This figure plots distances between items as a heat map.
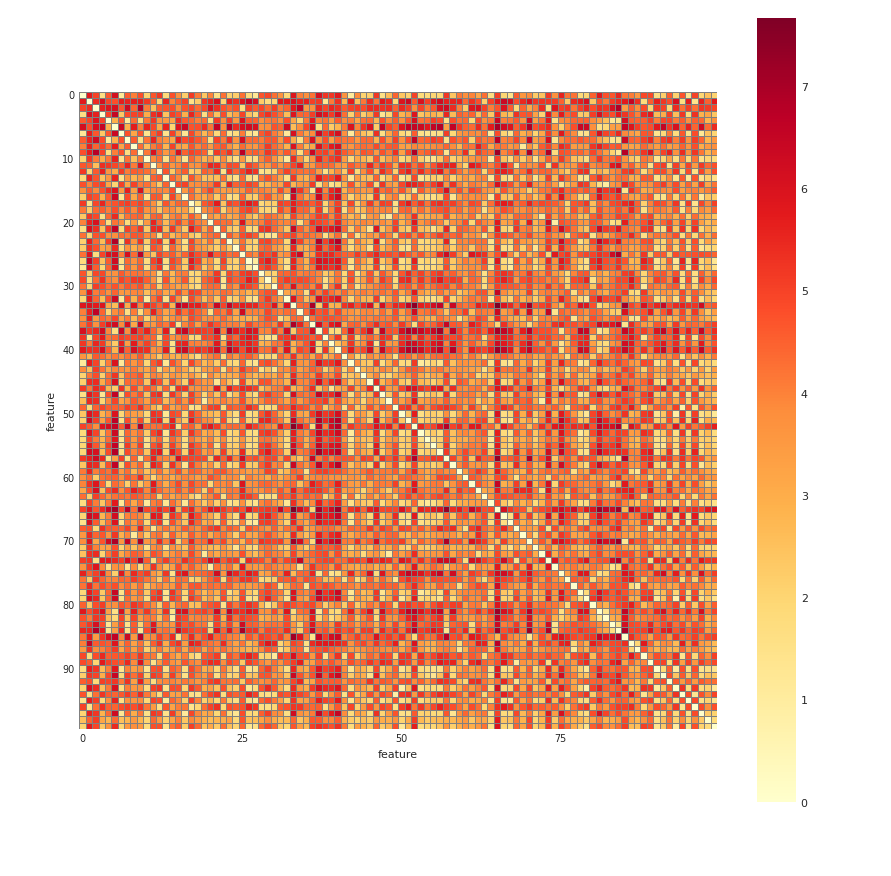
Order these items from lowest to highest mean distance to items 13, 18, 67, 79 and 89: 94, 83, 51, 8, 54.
54, 51, 8, 94, 83
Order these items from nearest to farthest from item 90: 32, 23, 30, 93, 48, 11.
93, 32, 23, 48, 30, 11
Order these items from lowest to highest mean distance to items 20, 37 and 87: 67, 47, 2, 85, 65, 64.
64, 67, 47, 2, 85, 65
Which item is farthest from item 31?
65
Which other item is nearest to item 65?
36
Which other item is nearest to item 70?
85
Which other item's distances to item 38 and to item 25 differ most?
1
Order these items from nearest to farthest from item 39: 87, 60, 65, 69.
60, 87, 69, 65
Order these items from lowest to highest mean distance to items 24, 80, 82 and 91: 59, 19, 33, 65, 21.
21, 19, 59, 33, 65
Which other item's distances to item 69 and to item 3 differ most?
8
